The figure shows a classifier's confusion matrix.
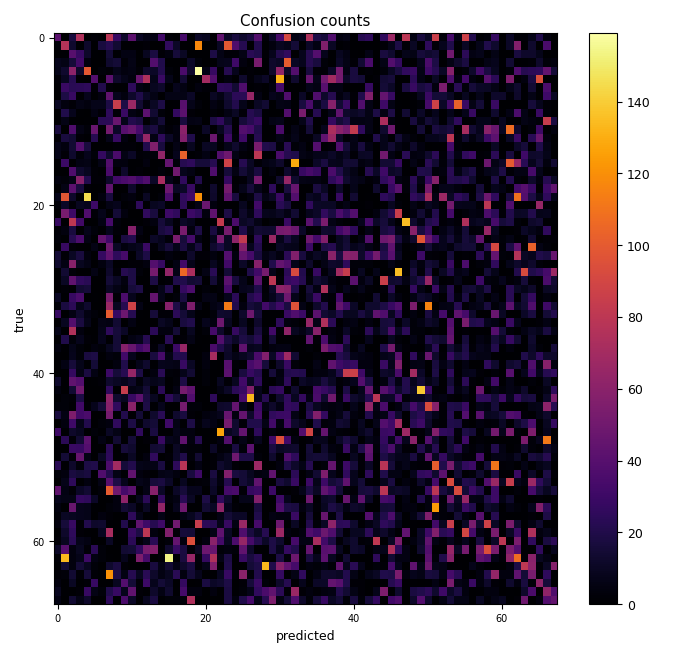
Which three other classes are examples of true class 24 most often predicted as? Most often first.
49, 25, 29
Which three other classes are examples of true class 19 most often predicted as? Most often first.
4, 62, 1
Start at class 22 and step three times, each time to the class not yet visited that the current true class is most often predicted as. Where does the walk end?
36
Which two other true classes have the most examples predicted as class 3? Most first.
0, 17
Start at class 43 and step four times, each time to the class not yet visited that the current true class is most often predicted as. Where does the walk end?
32
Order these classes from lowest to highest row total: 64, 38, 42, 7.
7, 38, 64, 42
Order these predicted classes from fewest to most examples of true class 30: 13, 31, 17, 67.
13, 67, 17, 31
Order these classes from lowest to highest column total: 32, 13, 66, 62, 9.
13, 9, 62, 66, 32
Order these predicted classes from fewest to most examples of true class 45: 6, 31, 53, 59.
6, 59, 53, 31
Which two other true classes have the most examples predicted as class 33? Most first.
9, 47
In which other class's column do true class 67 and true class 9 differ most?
18
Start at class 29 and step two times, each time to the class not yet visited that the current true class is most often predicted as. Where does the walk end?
50
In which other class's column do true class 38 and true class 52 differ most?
31
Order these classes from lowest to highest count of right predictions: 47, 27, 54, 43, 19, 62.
27, 47, 43, 54, 62, 19
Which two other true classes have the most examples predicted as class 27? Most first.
14, 51
